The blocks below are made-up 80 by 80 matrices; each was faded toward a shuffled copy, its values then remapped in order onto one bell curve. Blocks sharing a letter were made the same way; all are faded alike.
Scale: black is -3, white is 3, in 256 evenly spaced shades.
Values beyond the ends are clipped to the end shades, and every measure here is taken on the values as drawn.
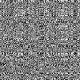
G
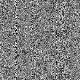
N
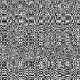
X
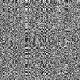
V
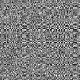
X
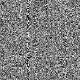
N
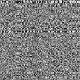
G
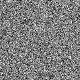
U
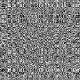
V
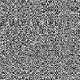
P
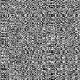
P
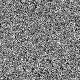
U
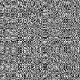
V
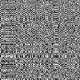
X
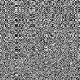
V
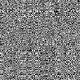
G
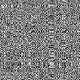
P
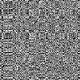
V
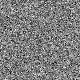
U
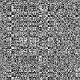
V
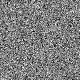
U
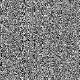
N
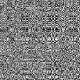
V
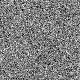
U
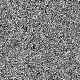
U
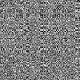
P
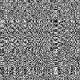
V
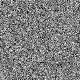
U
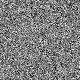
U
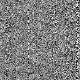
N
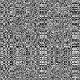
X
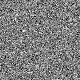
U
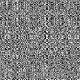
V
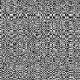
X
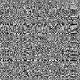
G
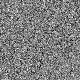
U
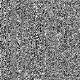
N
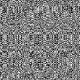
V
